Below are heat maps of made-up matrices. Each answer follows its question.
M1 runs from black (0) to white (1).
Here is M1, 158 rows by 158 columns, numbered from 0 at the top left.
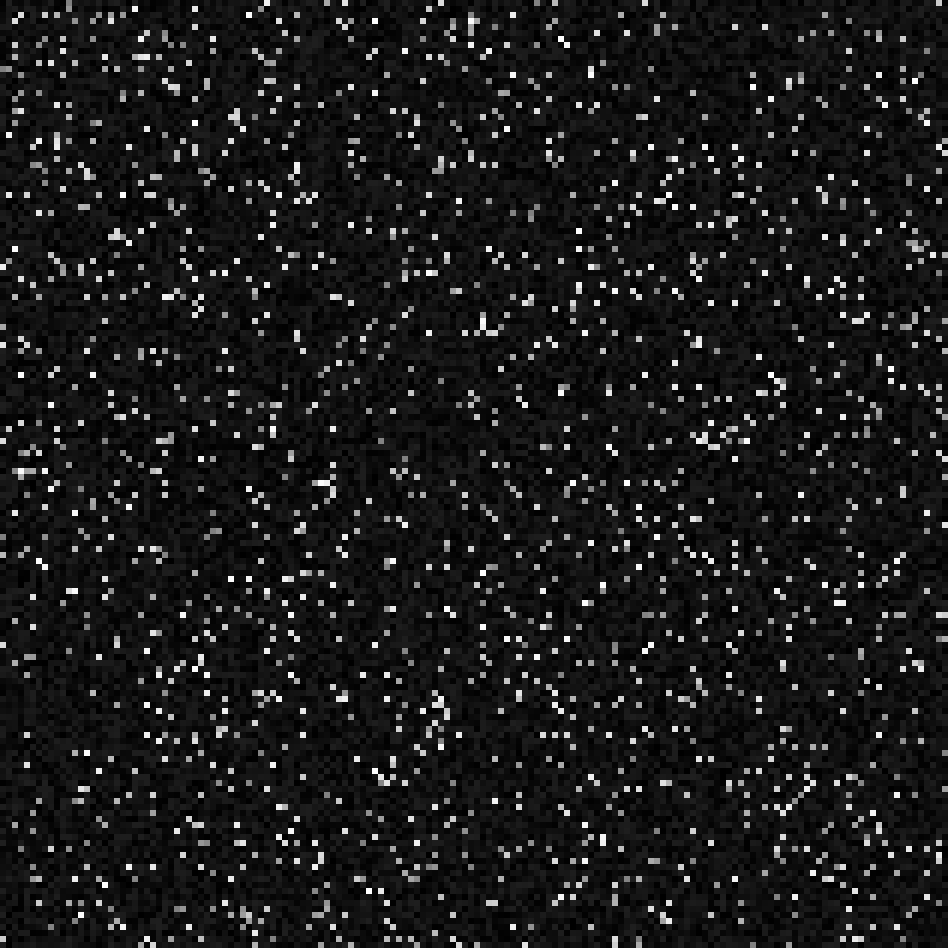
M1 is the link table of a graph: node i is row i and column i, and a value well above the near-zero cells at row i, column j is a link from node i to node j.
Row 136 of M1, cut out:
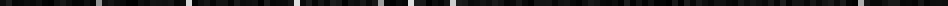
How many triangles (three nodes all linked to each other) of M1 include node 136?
1
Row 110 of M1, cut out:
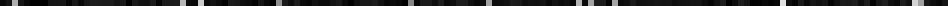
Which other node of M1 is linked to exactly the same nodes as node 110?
node 41
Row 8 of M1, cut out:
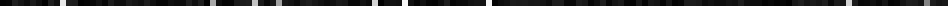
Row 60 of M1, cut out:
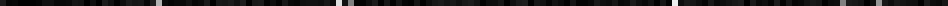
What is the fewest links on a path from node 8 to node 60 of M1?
4
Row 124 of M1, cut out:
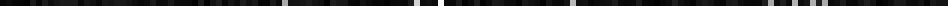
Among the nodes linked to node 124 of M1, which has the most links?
node 73
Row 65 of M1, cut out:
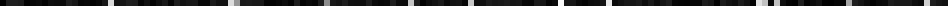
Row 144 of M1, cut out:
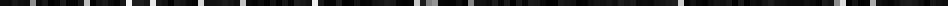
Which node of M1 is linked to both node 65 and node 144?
node 78
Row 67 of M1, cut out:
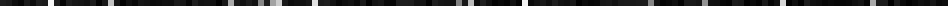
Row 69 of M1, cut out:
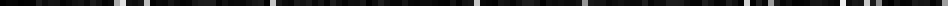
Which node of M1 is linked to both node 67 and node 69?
node 45
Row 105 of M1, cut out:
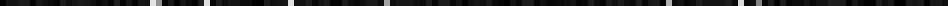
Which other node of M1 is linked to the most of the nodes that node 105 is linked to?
node 29
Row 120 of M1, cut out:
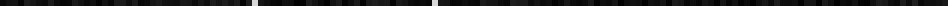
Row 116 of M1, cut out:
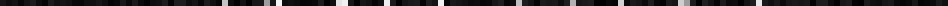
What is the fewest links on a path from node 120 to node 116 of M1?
4
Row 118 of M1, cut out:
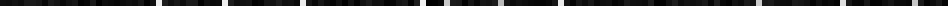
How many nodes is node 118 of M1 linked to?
10
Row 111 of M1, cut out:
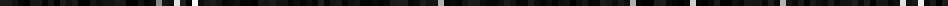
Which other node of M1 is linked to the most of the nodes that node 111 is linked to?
node 123
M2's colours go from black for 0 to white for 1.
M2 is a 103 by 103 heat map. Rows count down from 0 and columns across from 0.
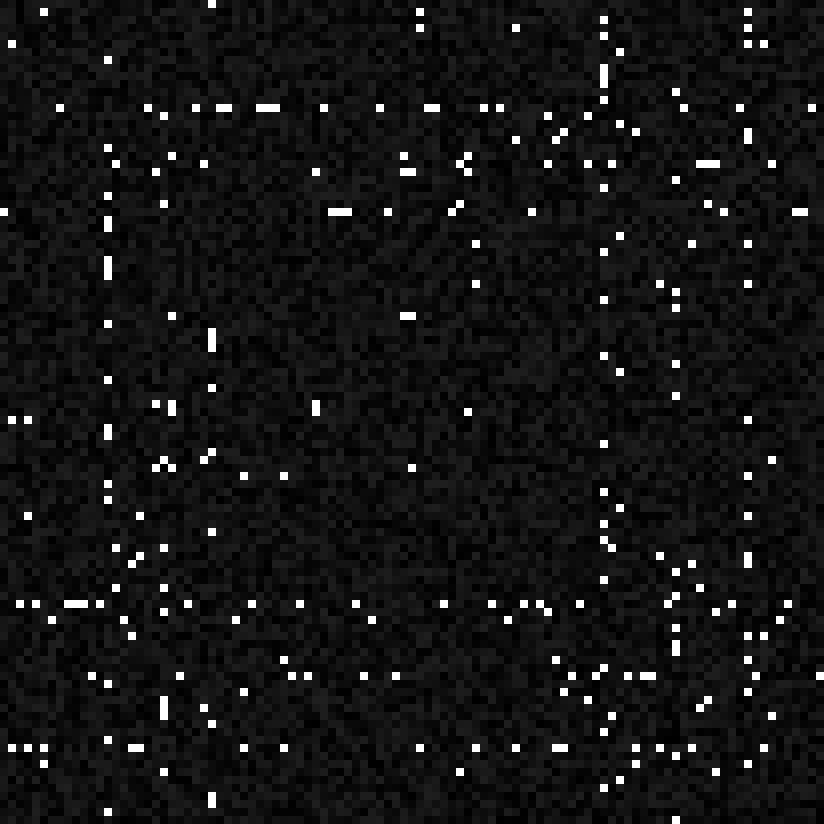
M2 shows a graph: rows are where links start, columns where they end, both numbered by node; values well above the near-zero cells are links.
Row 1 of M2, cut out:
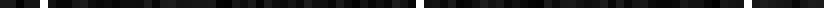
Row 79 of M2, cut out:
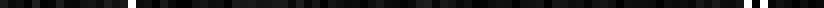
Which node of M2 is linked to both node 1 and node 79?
node 93
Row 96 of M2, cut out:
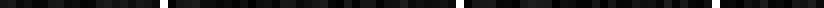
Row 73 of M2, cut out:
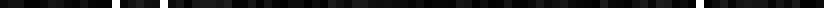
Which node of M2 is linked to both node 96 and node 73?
node 20
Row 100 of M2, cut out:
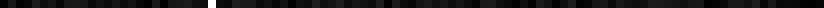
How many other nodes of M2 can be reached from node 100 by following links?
10
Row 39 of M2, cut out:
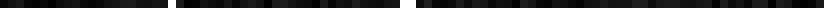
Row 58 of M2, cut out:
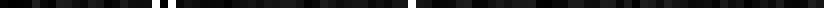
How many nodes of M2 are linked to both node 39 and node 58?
2
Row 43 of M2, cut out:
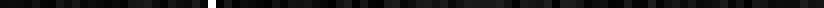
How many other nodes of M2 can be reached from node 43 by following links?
10
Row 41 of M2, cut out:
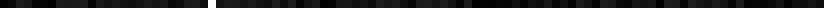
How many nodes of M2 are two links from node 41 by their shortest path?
9
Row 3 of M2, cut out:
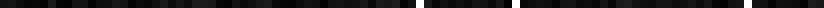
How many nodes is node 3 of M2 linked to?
3
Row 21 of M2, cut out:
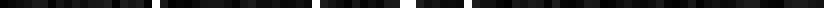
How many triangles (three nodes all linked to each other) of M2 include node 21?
5
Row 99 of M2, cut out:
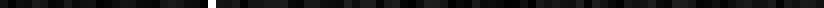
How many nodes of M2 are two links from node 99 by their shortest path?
9
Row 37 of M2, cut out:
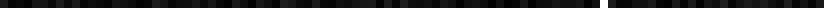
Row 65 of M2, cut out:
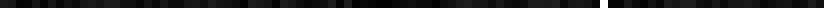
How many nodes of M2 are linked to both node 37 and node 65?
1
